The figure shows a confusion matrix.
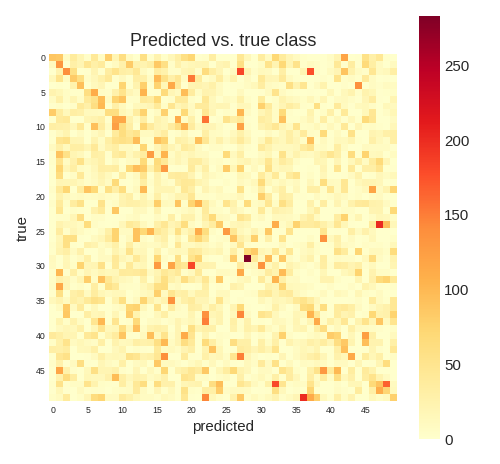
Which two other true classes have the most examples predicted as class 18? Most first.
9, 21
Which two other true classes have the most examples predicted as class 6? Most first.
5, 10
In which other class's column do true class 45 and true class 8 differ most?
39
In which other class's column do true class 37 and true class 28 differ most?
27
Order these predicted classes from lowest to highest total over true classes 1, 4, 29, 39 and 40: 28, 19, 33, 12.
19, 12, 33, 28
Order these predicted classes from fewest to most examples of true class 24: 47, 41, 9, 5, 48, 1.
9, 1, 41, 5, 48, 47
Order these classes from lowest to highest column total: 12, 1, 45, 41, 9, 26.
26, 45, 41, 12, 9, 1
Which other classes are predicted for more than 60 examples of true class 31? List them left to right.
1, 27, 33, 44
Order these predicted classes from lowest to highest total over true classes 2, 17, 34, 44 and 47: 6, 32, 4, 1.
6, 4, 1, 32
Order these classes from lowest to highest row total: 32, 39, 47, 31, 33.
33, 39, 31, 32, 47
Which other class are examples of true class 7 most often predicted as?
30
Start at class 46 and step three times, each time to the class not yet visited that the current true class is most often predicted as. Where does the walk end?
49
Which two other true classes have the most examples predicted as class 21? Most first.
25, 12
